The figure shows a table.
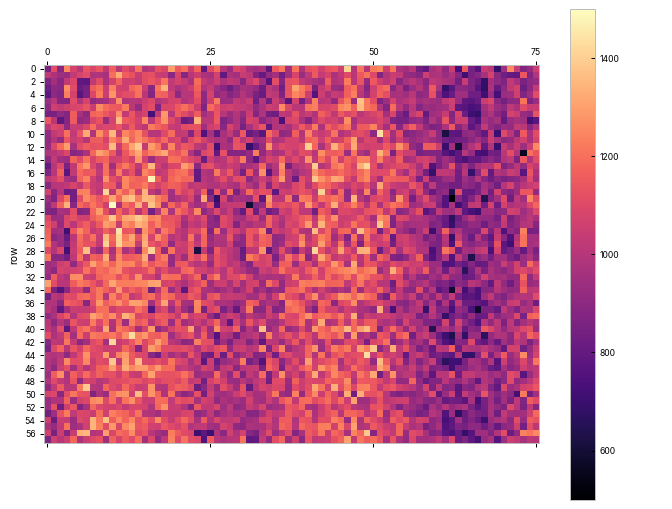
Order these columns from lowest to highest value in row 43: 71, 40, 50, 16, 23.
23, 71, 40, 16, 50
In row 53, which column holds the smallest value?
63
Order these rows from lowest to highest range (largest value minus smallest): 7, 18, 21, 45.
18, 7, 45, 21
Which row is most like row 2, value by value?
52
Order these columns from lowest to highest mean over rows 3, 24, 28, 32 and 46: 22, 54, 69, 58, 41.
69, 58, 54, 22, 41
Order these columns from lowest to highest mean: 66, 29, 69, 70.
66, 69, 70, 29
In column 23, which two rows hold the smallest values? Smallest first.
28, 56
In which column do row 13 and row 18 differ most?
73
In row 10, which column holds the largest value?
51
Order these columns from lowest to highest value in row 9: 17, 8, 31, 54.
54, 31, 8, 17
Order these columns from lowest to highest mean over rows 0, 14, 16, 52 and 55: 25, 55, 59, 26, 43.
59, 55, 25, 26, 43
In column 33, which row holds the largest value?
40
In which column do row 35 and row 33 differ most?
0
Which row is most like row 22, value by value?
7
